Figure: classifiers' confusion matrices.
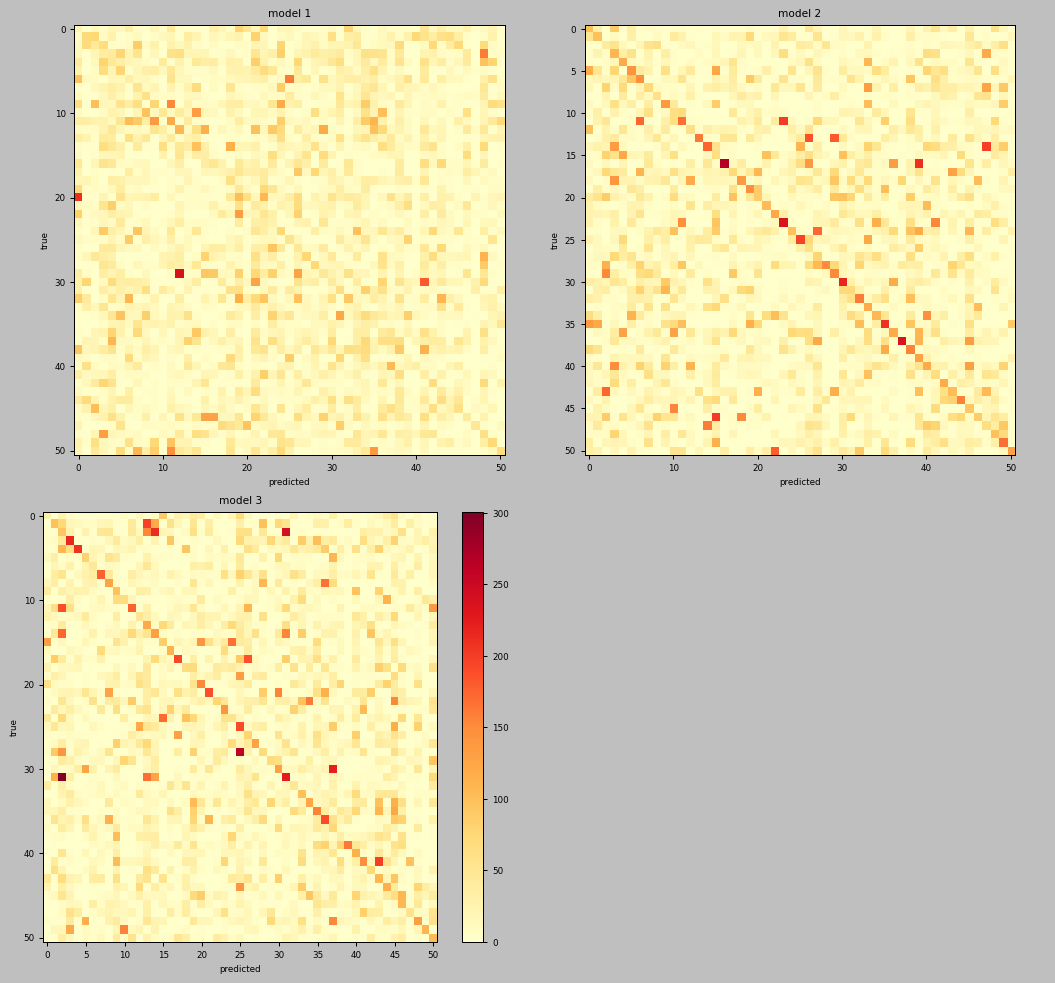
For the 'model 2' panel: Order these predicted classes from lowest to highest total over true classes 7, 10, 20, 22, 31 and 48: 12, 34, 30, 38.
12, 34, 38, 30
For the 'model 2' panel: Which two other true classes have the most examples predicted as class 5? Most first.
34, 6
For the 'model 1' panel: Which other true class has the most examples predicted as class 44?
1
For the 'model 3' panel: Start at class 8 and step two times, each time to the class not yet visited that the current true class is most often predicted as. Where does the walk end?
21
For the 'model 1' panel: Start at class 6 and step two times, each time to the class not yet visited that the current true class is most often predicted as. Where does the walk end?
39
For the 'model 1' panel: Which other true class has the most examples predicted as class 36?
10
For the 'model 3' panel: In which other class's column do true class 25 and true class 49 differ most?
10
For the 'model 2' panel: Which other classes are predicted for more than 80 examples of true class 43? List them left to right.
2, 20, 29, 39, 47
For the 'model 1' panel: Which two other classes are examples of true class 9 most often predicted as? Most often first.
11, 24
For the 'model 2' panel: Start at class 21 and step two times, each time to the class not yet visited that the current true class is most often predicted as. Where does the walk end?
3
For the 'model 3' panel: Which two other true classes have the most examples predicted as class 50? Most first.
11, 29
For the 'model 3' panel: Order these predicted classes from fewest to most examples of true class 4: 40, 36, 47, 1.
1, 47, 40, 36
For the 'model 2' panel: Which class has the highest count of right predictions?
16
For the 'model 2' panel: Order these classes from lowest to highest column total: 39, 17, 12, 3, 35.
12, 17, 35, 39, 3
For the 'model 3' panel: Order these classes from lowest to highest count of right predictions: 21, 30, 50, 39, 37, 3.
37, 50, 30, 39, 21, 3
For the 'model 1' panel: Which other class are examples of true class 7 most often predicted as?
24
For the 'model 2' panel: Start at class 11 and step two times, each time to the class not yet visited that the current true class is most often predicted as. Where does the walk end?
41
